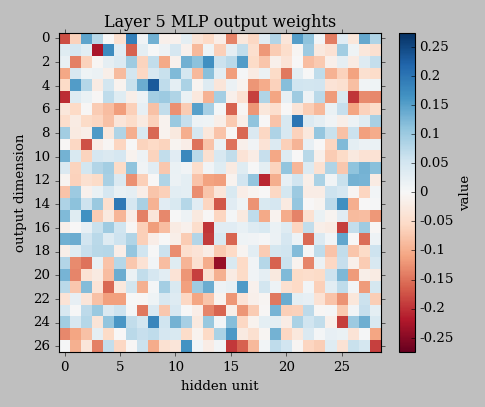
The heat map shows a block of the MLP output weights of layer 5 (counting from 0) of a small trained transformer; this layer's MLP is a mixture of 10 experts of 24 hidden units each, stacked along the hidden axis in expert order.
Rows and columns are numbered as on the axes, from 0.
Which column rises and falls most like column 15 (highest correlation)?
5
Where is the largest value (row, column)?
4, 8
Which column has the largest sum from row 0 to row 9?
21
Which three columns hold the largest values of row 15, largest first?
2, 0, 17
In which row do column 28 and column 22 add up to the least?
26
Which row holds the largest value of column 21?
7
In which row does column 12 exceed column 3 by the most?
6
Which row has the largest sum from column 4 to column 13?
24
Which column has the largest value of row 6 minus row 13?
12
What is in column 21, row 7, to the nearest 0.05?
0.2
